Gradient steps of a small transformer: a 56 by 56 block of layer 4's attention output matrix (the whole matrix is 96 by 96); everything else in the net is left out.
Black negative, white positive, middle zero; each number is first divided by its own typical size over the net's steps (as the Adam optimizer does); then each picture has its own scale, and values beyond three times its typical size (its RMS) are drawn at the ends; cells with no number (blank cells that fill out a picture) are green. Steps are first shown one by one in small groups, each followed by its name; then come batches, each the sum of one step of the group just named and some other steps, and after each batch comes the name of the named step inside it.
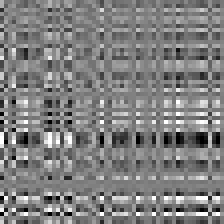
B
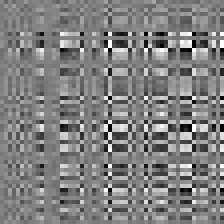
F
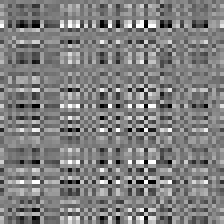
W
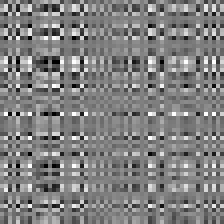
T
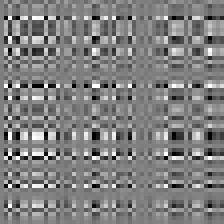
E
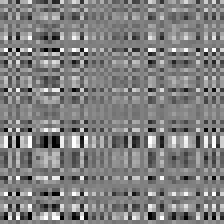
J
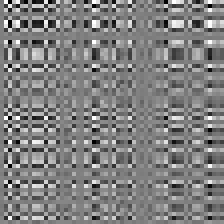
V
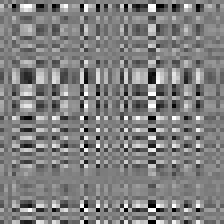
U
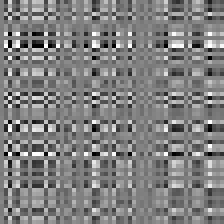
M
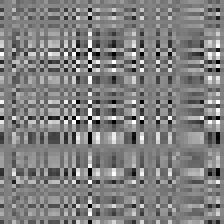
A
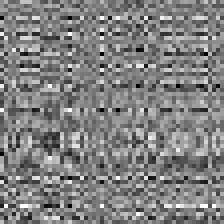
J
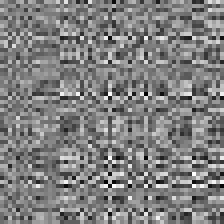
V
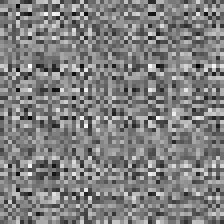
T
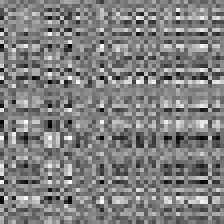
B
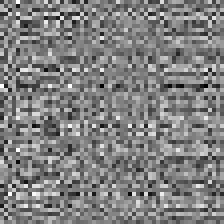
V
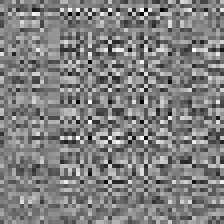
A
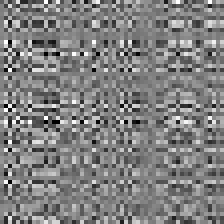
V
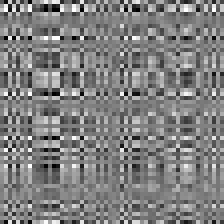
T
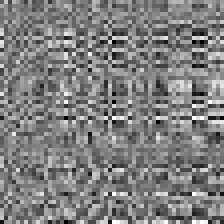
A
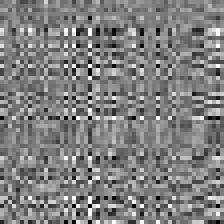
A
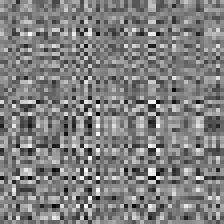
J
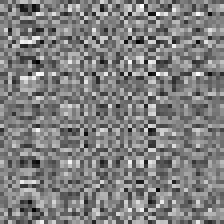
W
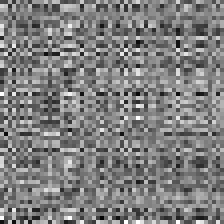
W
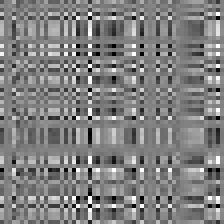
A
